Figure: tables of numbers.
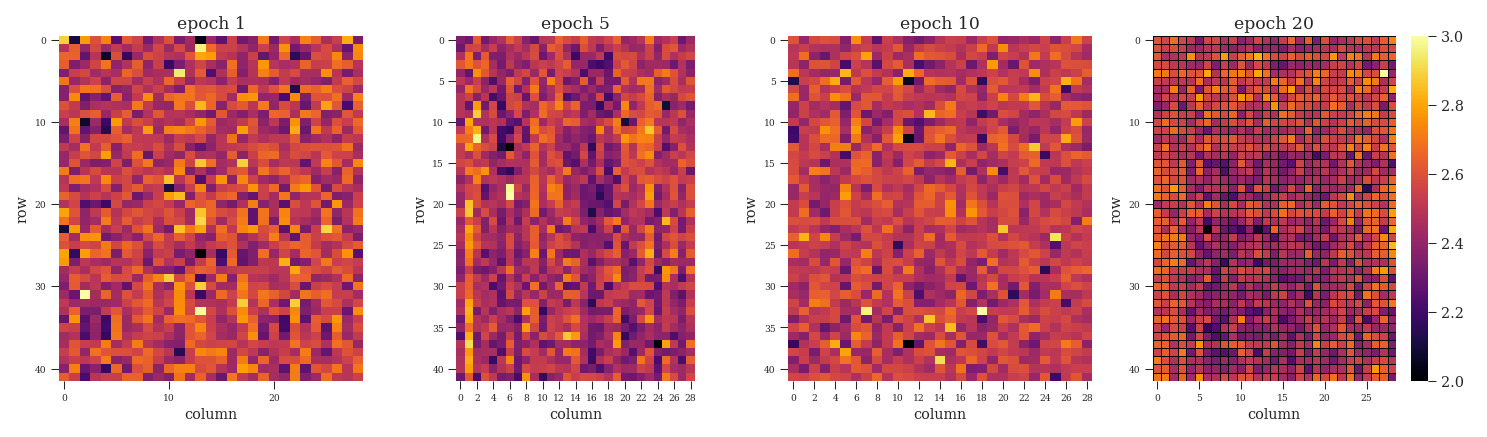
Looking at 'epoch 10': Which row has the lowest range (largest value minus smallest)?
17
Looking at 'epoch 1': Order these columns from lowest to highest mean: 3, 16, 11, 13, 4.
4, 3, 16, 11, 13
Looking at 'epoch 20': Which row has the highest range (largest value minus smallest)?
23
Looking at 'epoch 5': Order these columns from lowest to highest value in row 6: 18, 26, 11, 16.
18, 16, 11, 26
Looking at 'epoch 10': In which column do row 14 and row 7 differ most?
5
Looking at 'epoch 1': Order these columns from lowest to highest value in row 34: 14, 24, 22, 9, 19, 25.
19, 9, 14, 25, 24, 22
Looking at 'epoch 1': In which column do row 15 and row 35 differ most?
25
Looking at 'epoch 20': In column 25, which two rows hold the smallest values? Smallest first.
18, 34
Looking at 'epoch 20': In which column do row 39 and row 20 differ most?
16
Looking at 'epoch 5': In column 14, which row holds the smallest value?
2
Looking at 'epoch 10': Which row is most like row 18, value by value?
19
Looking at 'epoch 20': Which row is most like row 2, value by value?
21
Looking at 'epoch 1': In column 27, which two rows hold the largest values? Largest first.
0, 26
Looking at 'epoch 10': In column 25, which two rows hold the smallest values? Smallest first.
41, 25
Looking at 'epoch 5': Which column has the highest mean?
1
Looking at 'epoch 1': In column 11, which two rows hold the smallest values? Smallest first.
38, 28
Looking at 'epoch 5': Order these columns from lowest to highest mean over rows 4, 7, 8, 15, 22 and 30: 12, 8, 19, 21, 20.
8, 19, 21, 20, 12
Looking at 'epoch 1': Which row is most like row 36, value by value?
35
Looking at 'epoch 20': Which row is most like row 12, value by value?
20
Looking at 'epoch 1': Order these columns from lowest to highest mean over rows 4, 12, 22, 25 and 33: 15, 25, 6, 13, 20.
15, 20, 25, 6, 13
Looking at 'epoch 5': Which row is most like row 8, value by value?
9
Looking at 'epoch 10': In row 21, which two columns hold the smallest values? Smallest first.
3, 22
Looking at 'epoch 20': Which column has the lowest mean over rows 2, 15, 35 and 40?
6
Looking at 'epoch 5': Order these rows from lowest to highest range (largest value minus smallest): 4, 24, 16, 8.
24, 4, 16, 8
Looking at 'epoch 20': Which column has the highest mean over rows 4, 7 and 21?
27
